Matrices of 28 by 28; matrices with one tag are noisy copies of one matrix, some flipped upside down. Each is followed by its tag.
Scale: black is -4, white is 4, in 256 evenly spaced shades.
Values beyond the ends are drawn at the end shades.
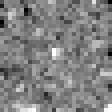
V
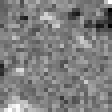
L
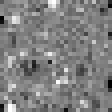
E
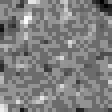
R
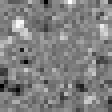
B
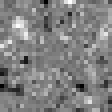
B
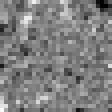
R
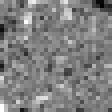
R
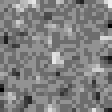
V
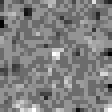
V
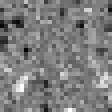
B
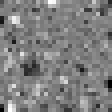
E
